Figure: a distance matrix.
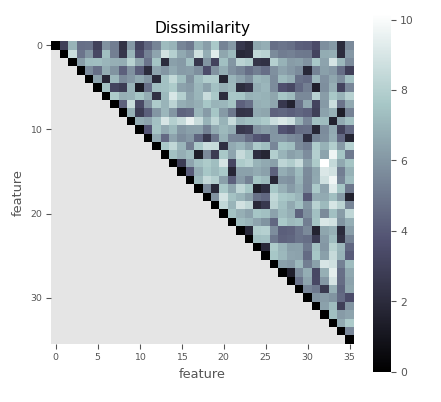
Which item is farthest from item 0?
19
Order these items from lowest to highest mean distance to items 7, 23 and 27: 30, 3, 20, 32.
3, 30, 32, 20
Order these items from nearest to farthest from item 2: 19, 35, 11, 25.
25, 19, 11, 35
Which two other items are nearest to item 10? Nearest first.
5, 31
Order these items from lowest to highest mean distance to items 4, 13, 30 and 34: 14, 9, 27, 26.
26, 27, 9, 14
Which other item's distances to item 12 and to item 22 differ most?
31
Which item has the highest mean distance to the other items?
33
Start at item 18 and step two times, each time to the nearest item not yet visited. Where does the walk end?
11
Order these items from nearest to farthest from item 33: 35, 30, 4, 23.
30, 4, 23, 35
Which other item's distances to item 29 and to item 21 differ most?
32
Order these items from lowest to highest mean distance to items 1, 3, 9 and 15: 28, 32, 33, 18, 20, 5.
5, 33, 18, 28, 20, 32
